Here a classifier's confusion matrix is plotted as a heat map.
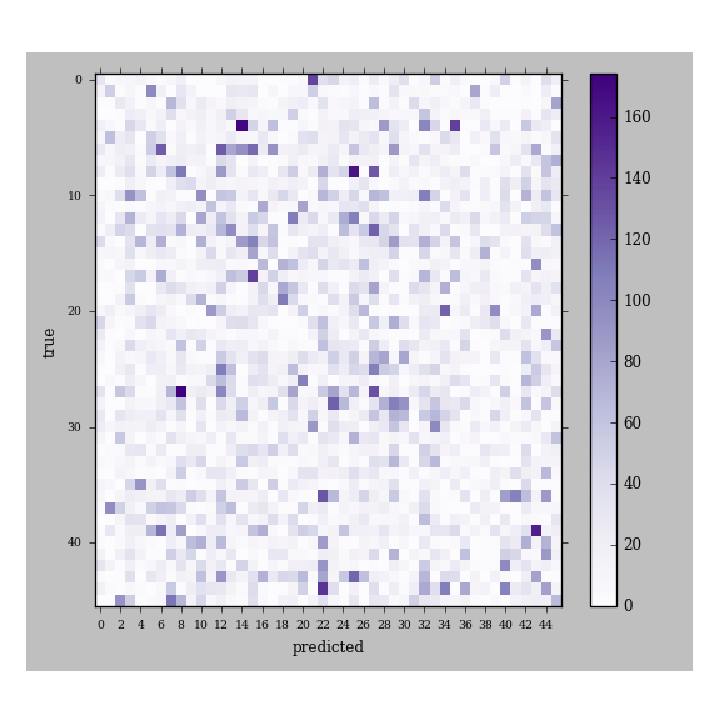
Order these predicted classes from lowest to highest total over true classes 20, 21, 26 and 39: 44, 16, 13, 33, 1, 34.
44, 1, 33, 13, 16, 34
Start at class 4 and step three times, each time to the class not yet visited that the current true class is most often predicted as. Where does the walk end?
38
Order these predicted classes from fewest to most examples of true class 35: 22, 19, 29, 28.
22, 28, 19, 29
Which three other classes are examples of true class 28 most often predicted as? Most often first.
23, 29, 30
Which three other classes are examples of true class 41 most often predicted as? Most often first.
44, 29, 36
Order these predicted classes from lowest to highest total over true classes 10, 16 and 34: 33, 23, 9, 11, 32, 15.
9, 15, 11, 33, 23, 32
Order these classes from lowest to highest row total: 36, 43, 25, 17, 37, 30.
30, 37, 17, 25, 36, 43
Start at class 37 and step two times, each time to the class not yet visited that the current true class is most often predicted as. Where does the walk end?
5
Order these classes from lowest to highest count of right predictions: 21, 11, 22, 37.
37, 21, 22, 11
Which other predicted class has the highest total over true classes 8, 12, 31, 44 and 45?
25
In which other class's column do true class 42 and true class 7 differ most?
40
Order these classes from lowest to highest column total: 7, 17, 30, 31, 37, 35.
37, 31, 30, 35, 17, 7
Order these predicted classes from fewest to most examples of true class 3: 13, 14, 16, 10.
16, 10, 14, 13
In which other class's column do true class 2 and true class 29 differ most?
45
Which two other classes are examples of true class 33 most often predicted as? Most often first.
29, 14
